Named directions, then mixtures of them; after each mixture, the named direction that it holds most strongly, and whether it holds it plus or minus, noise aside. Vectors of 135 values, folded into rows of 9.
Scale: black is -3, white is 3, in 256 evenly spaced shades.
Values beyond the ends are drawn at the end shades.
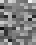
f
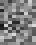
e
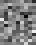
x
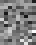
x, plus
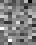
f, minus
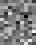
x, plus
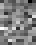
f, minus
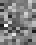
e, plus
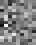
e, plus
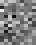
e, minus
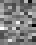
e, minus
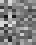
f, plus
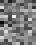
f, minus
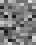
f, plus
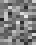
x, minus
